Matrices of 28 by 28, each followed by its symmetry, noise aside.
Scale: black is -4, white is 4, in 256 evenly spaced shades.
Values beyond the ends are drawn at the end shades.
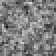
symmetric.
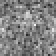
mirrored left to right.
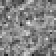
same after a half turn.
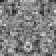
mirrored left to right.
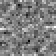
same after a half turn.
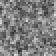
no symmetry.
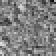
antisymmetric.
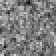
no symmetry.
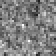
no symmetry.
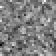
antisymmetric.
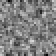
same after a half turn.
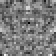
mirrored left to right.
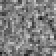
no symmetry.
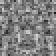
mirrored left to right.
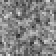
same after a half turn.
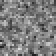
no symmetry.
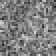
no symmetry.
